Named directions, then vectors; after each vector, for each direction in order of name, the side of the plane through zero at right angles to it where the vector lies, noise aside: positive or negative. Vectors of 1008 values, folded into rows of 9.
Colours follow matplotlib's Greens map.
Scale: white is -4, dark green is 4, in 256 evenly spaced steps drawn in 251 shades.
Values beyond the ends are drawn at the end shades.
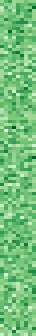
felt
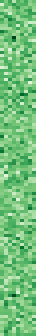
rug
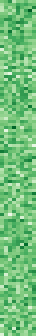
positive, positive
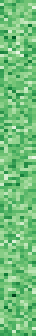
negative, positive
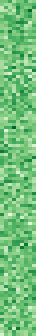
positive, positive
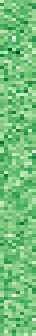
positive, negative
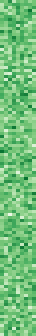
positive, positive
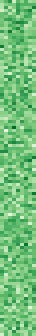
positive, positive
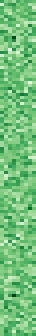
negative, positive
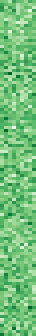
negative, negative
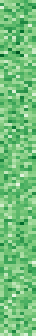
positive, negative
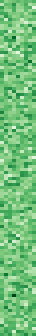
negative, positive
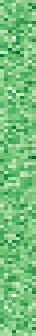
positive, negative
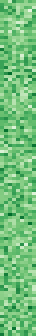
negative, negative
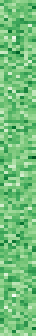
positive, negative
